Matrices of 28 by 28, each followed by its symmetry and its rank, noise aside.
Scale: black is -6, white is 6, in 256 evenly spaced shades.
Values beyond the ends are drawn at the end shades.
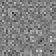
symmetric, rank six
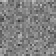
no symmetry, rank seven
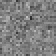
no symmetry, rank six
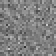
antisymmetric, rank eight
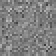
symmetric, rank seven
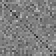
symmetric, rank eight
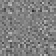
antisymmetric, rank six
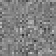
no symmetry, rank six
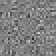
antisymmetric, rank six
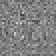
no symmetry, rank seven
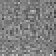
antisymmetric, rank six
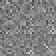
symmetric, rank six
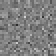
antisymmetric, rank six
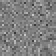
antisymmetric, rank six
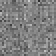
no symmetry, rank seven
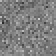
symmetric, rank six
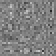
no symmetry, rank six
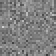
no symmetry, rank seven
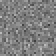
no symmetry, rank seven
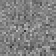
no symmetry, rank eight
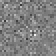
symmetric, rank seven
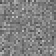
no symmetry, rank eight
